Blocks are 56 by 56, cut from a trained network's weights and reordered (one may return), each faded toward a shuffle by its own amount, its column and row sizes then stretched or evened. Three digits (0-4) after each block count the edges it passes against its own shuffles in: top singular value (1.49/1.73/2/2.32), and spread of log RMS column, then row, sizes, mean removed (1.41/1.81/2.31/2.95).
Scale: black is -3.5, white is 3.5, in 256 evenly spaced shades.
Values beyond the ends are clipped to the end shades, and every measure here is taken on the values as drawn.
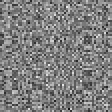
4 0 0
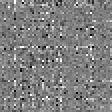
0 3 3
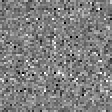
0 0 2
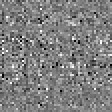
0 2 3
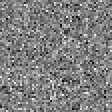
1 1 0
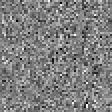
0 3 1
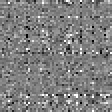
2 2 3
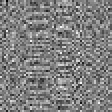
4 2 0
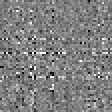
2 2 3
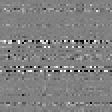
3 0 4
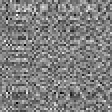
4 1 1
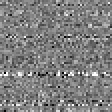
3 0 4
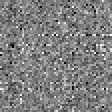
1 1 2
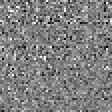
0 1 3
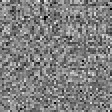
3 0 0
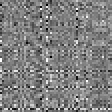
4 3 2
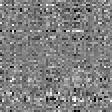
3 2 4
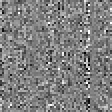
1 4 1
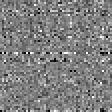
2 1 3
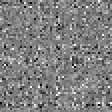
1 2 3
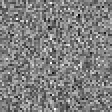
0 1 0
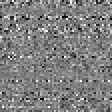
0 0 4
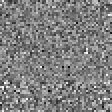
0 0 3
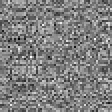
3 0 0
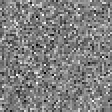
0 1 0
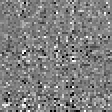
0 2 3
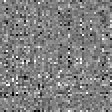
1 3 2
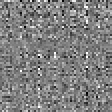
2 3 3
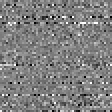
1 0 4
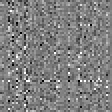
2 4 0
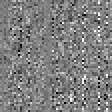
1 4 0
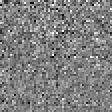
0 1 2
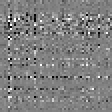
2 3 4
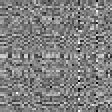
4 1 2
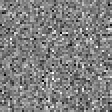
1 1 1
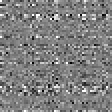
3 2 4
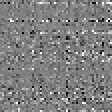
1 3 4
